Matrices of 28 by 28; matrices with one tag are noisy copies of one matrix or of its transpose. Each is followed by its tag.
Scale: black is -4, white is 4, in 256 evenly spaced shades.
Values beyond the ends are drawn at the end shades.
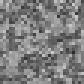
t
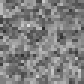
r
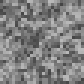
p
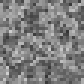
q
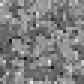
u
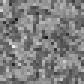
t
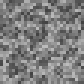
r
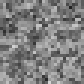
r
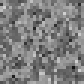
t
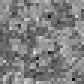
u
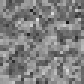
r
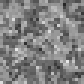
q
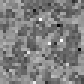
u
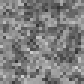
u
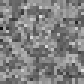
t
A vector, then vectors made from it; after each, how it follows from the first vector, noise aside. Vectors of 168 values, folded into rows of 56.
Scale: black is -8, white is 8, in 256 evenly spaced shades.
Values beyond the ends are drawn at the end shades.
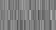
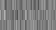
reversed.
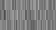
reversed, negated.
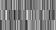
wrapped around, scaled up.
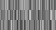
scaled up.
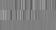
wrapped around, partly zeroed.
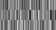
negated, scaled up.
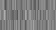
reversed.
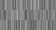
reversed, negated.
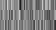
wrapped around, negated, scaled up.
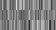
wrapped around, negated, scaled up.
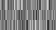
wrapped around, negated, scaled up.
